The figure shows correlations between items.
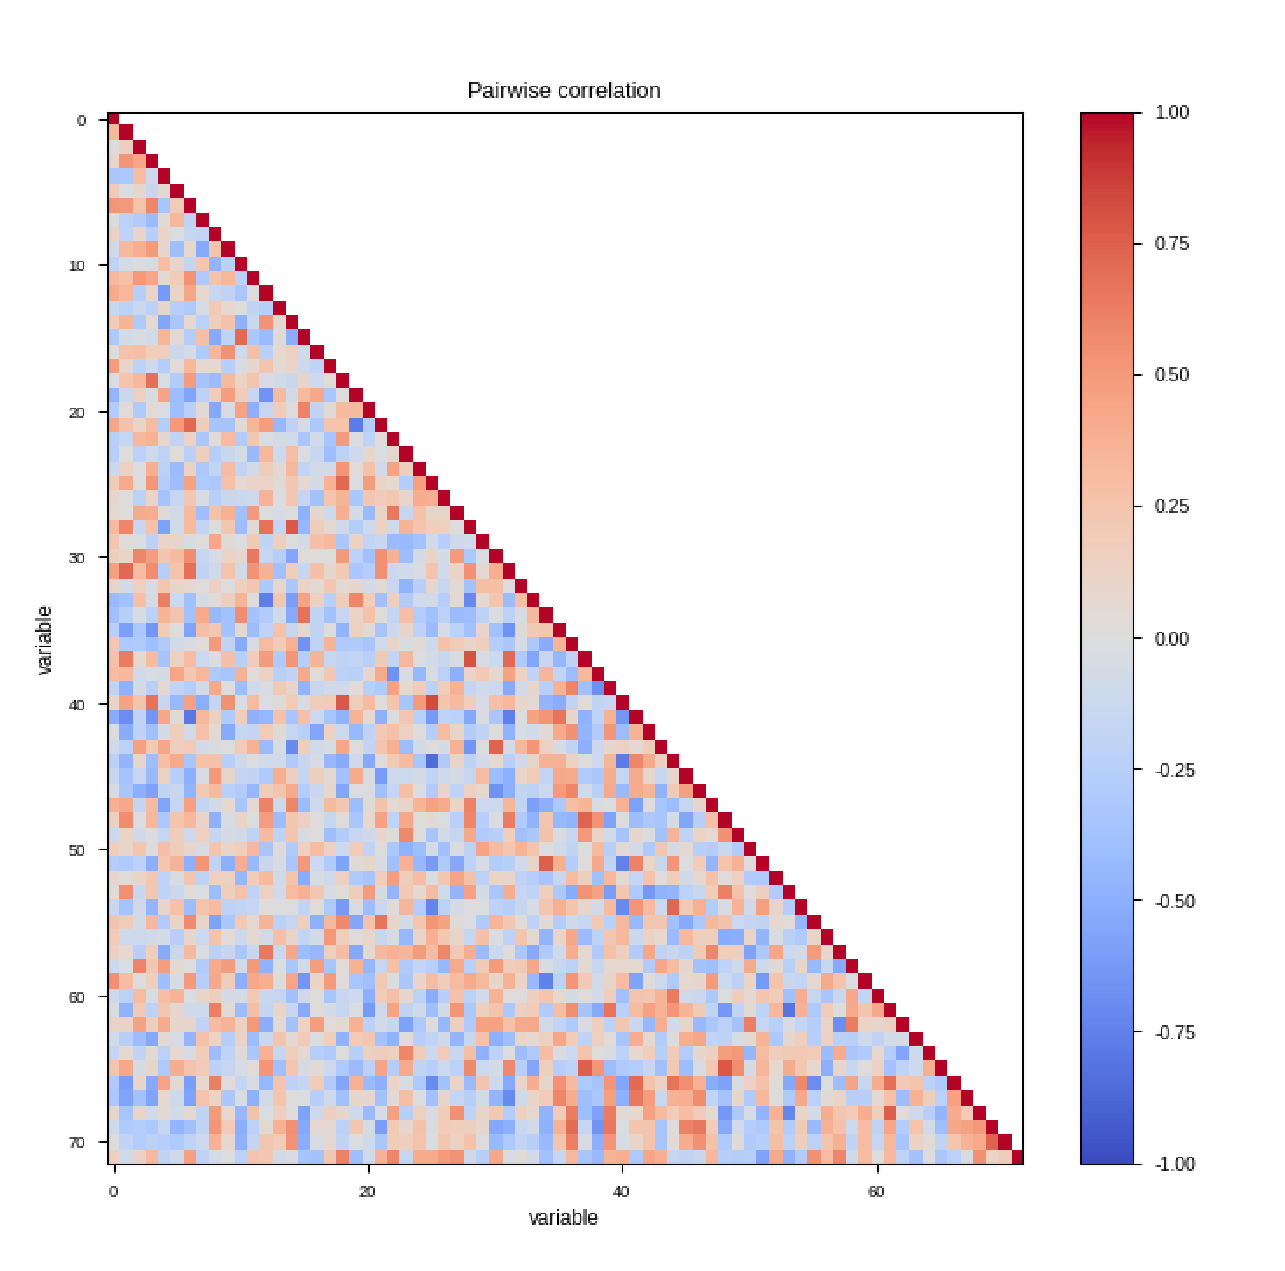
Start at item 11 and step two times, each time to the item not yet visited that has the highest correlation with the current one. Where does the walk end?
43
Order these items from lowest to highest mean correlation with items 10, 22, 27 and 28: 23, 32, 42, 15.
15, 32, 42, 23
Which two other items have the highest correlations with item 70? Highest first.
69, 36
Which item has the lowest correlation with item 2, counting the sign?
46
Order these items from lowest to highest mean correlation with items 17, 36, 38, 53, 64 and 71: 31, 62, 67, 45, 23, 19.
19, 62, 45, 67, 23, 31
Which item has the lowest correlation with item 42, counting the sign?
53
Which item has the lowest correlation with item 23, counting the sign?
62
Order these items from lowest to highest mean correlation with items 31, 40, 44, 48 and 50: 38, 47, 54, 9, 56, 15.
56, 54, 15, 47, 9, 38
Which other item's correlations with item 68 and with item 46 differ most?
30
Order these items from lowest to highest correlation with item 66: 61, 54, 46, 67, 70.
70, 46, 67, 54, 61
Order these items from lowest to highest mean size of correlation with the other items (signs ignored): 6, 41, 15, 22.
22, 15, 6, 41
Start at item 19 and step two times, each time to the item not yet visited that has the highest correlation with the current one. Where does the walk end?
4
